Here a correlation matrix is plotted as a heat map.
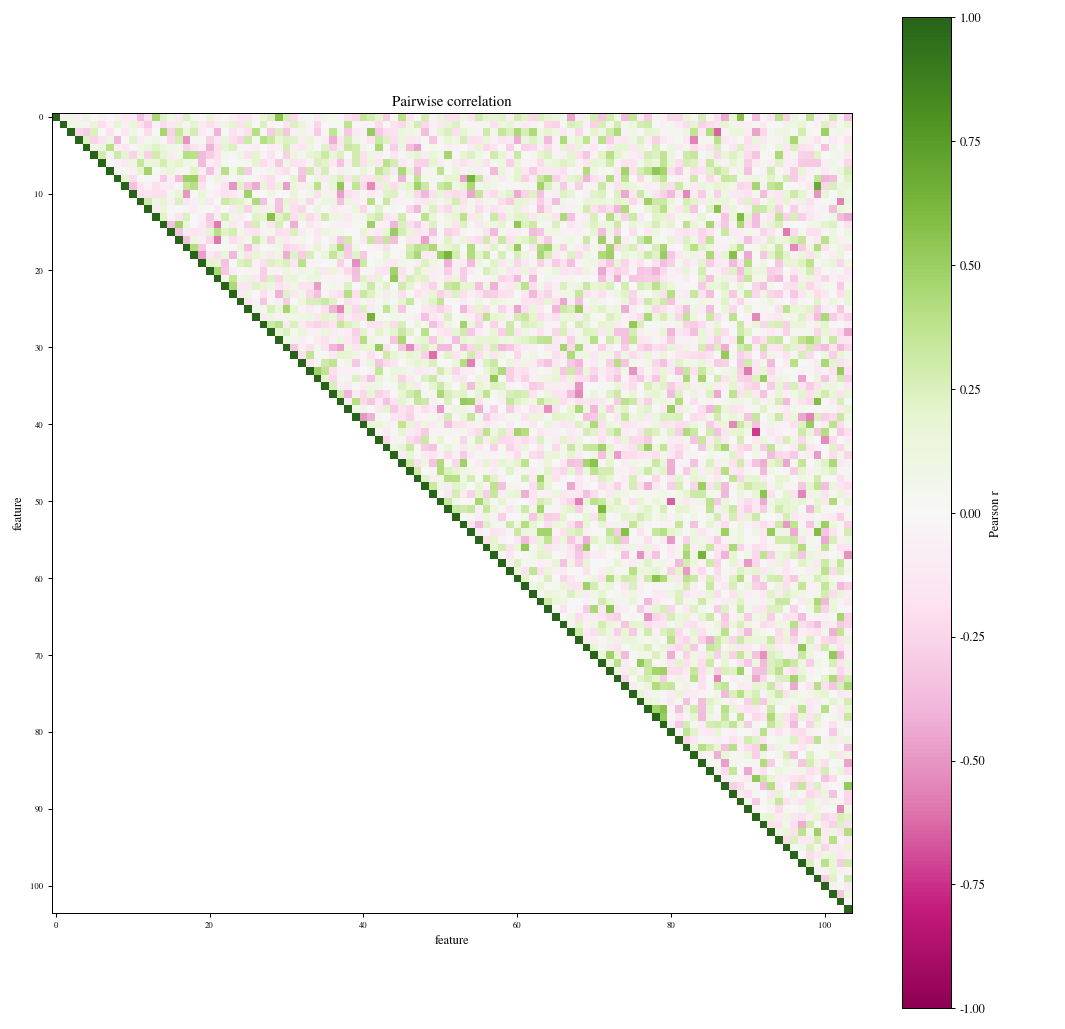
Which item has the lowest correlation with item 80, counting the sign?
50
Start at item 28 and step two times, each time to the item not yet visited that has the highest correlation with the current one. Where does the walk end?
89
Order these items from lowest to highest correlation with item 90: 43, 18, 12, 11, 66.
18, 43, 12, 66, 11
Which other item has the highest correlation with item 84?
57
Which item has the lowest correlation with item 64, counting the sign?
38
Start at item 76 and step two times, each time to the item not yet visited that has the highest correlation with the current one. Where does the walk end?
51
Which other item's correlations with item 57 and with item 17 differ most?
96
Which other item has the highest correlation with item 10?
25
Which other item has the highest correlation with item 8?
54
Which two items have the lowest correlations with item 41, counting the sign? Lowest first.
91, 9
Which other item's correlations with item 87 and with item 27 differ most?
75
